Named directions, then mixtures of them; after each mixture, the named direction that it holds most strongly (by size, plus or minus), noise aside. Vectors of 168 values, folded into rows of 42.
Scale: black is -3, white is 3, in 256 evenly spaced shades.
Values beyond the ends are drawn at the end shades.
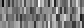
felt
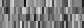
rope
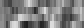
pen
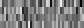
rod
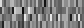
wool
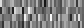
wool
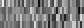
felt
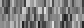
rope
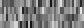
rod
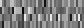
wool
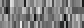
rope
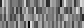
rod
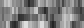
pen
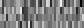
rod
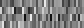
wool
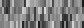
rope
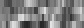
pen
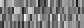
wool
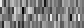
wool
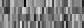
rope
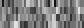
felt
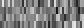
felt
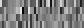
rod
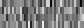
rod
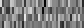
wool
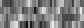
pen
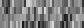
rope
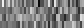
felt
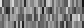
rope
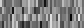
wool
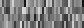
rope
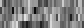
pen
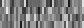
rope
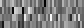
wool
